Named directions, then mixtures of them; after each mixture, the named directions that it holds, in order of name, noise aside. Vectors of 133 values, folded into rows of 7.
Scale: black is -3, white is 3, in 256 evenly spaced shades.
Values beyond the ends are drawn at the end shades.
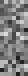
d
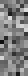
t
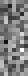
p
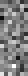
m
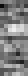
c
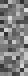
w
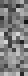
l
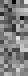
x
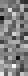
m.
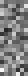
d, w.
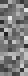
w.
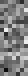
w.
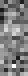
c, m, w.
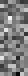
m, t, w.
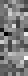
t, w, x.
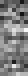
c, d, m.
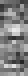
c, m.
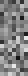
m, x.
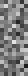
l, t, w.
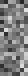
w.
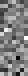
d, m, w.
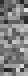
c, w, x.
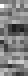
c.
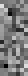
c, l, t.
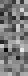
m, p, x.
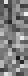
d, l, x.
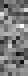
c, t.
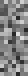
d.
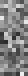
l.
